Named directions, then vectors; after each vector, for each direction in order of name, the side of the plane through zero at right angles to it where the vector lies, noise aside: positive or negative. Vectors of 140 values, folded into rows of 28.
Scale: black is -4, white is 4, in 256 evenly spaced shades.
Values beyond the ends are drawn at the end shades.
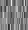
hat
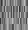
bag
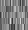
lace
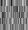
positive, negative, negative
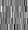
negative, negative, positive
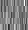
positive, positive, negative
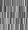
positive, positive, negative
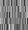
negative, negative, negative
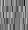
negative, negative, positive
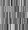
negative, negative, negative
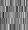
positive, negative, positive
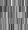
positive, positive, positive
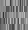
positive, negative, positive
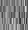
positive, positive, negative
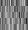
positive, negative, negative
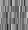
negative, negative, negative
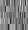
negative, positive, negative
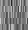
negative, negative, negative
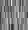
positive, positive, positive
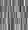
positive, positive, positive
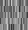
positive, positive, positive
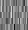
negative, negative, positive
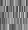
positive, negative, positive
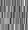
positive, positive, negative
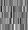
positive, positive, negative
